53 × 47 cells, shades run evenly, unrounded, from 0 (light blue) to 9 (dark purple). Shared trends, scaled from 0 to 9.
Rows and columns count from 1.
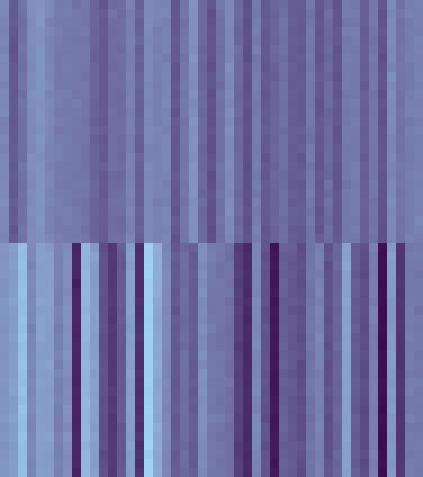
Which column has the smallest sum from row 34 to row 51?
17
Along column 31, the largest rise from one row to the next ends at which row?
28
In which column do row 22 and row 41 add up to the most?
43
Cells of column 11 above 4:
27
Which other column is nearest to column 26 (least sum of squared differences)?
47
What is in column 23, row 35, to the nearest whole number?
3
